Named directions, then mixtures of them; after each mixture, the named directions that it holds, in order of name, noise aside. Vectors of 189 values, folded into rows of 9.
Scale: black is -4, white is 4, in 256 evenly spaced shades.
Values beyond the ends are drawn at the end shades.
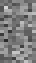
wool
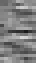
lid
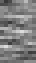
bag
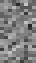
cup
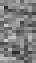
lid, wool.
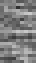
lid, wool.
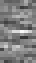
bag, cup, lid.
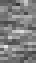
bag, cup.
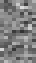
cup, lid.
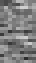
bag, lid, wool.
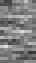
bag.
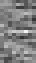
lid.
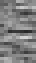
lid.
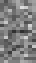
cup, lid, wool.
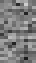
cup, lid.
